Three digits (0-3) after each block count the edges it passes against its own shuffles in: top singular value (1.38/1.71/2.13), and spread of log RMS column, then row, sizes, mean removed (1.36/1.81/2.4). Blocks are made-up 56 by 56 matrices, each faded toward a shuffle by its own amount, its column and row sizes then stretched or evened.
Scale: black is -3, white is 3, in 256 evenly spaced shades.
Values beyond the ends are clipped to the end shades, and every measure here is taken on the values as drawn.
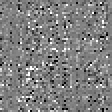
1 3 2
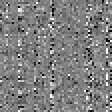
2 3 0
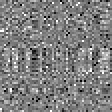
3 0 1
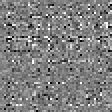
2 2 3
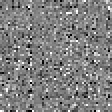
0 3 2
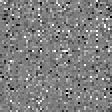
1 2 1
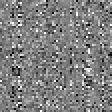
2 3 1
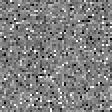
1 0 0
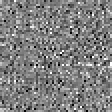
2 0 1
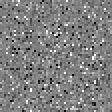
0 2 0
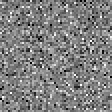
2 1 0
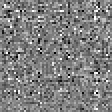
0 2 2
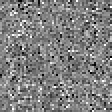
0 2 0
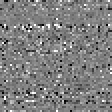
0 1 3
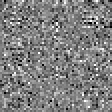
2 2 2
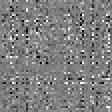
0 3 3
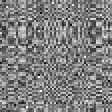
3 0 2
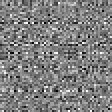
3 0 3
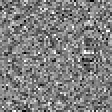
2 0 1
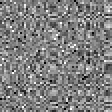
3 0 0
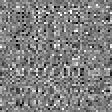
3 1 2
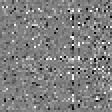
2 2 2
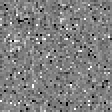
0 1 1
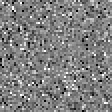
0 0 0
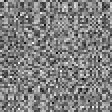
3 0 0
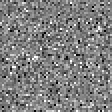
0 0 1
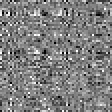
3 1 3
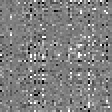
2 3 2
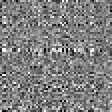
3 2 3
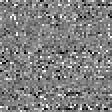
0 0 3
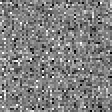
0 2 1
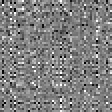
3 3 1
